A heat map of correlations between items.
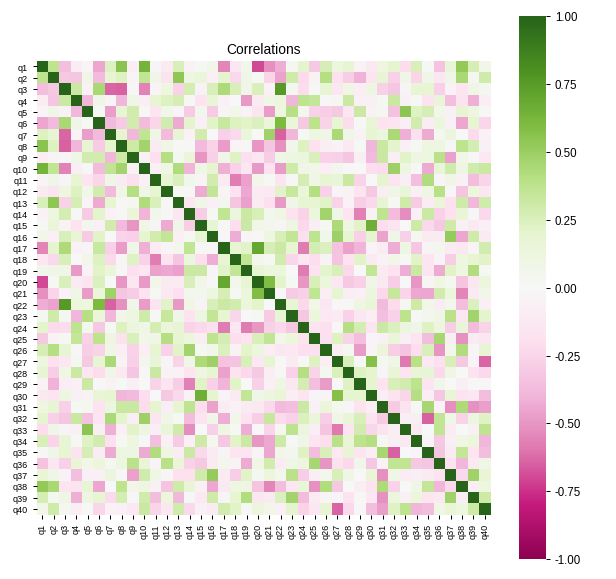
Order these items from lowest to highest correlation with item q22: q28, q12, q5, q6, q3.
q28, q5, q12, q6, q3
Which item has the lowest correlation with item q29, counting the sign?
q14
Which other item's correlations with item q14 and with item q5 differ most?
q33
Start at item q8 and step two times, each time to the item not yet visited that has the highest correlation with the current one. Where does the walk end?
q10
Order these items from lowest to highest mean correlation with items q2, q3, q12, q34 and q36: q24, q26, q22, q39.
q26, q24, q39, q22
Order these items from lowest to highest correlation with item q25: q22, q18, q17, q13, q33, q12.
q18, q33, q22, q13, q17, q12
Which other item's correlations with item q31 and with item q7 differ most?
q35
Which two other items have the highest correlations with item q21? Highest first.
q20, q7
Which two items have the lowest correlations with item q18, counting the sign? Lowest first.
q11, q16
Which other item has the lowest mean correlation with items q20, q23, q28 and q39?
q31
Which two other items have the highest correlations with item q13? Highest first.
q2, q10
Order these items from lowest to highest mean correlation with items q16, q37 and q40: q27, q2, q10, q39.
q27, q2, q10, q39
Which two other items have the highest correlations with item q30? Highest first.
q15, q27
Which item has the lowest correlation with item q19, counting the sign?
q24
